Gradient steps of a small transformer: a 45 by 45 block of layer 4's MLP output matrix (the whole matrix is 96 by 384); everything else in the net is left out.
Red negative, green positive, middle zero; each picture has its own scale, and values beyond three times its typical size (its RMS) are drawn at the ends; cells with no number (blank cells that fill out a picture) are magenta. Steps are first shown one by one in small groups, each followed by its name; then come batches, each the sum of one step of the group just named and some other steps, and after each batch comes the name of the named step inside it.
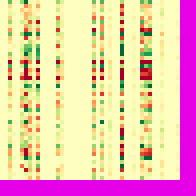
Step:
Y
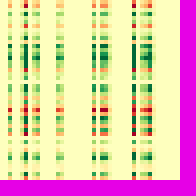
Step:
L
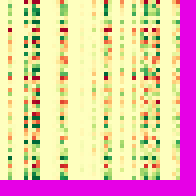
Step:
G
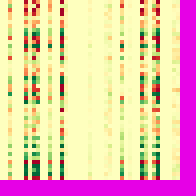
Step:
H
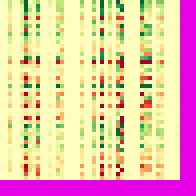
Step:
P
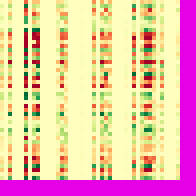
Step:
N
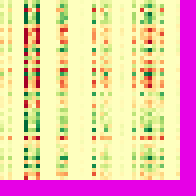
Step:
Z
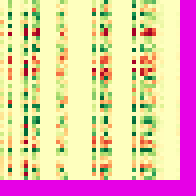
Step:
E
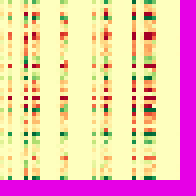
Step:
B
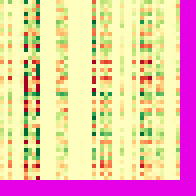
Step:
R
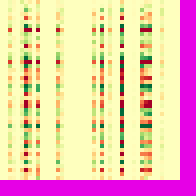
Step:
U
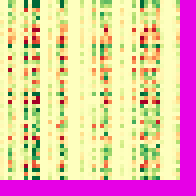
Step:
E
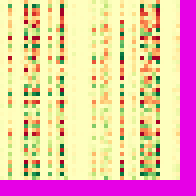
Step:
H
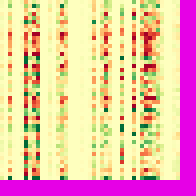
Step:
B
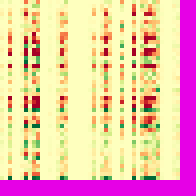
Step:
B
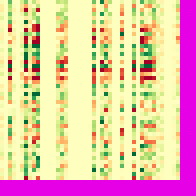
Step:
Y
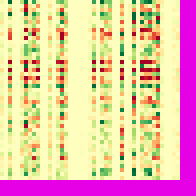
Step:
Y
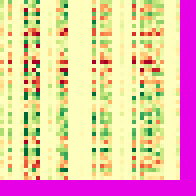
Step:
R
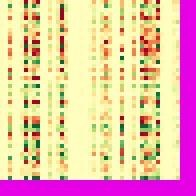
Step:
G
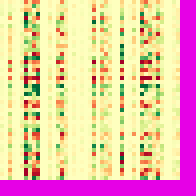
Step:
Y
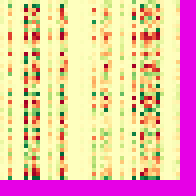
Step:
B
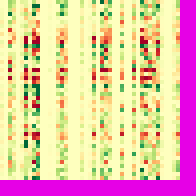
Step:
Y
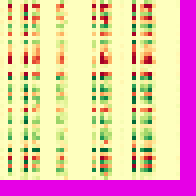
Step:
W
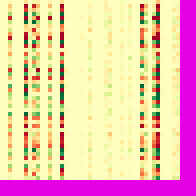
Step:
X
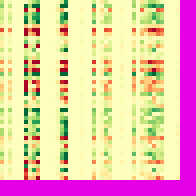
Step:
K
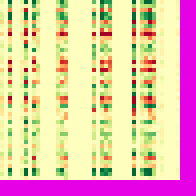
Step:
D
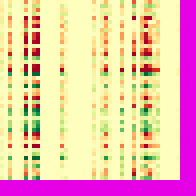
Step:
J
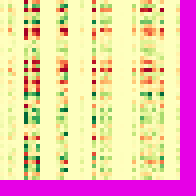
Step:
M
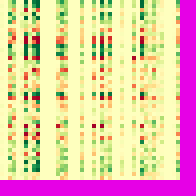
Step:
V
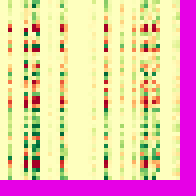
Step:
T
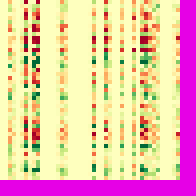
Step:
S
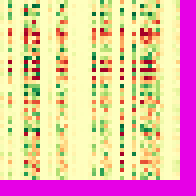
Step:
D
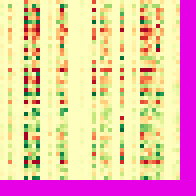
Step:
M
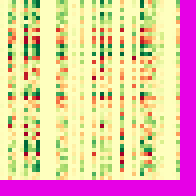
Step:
V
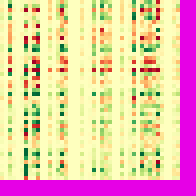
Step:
D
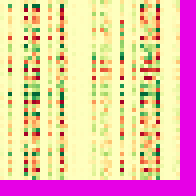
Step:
X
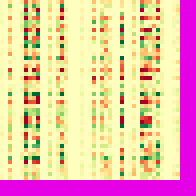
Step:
T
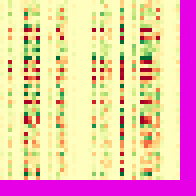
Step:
X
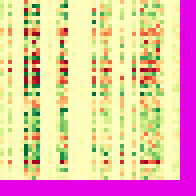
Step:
K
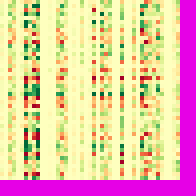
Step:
V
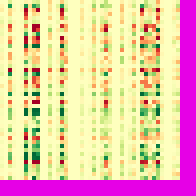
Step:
T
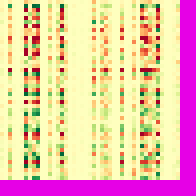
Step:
J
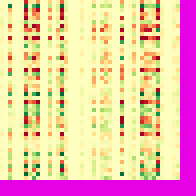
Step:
X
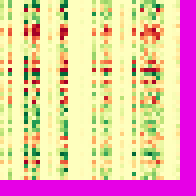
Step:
K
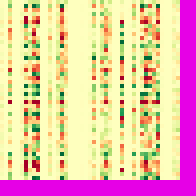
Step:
T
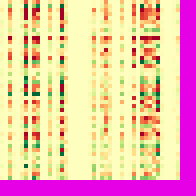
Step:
S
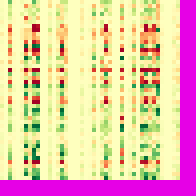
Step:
T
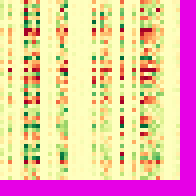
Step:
K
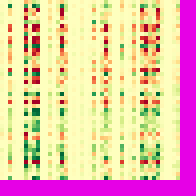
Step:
T
